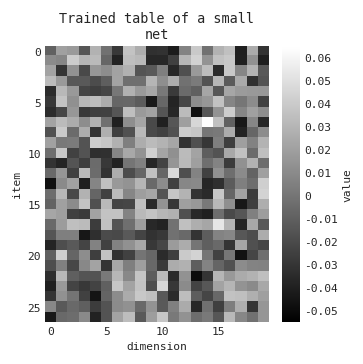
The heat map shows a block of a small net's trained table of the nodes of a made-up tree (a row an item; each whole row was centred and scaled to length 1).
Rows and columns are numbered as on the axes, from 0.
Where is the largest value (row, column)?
7, 14
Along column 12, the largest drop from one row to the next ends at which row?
9
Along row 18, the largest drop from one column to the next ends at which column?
3
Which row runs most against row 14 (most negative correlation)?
2
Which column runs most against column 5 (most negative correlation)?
17
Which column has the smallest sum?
0
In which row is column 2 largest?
1
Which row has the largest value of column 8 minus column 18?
15
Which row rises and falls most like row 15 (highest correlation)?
8
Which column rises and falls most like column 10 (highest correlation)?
6
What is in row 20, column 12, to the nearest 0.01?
0.04
